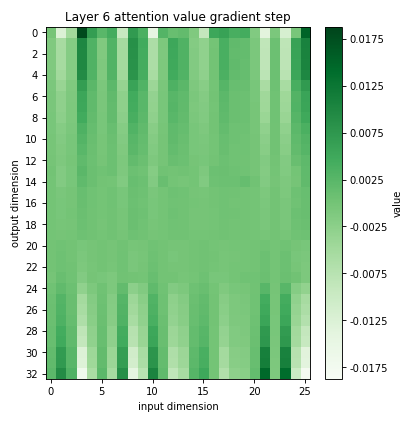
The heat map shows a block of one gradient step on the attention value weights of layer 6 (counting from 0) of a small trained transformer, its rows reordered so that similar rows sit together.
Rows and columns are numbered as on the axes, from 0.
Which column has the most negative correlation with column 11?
22
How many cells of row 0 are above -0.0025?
19
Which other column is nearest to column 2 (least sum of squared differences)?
14
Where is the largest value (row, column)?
0, 3
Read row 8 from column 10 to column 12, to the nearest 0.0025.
-0.0025 0 0.0025
